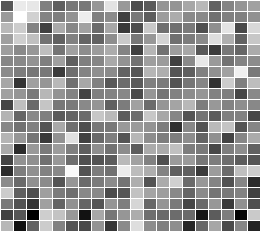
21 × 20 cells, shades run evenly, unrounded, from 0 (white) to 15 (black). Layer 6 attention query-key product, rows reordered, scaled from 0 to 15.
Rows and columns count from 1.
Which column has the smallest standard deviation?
8
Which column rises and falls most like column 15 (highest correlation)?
2
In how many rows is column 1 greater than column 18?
10
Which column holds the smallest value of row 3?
18
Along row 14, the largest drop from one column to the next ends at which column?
3
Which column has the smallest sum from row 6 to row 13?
12
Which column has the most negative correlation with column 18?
11
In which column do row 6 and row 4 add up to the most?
14
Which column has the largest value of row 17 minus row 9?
20
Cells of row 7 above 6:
16
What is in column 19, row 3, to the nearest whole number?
11
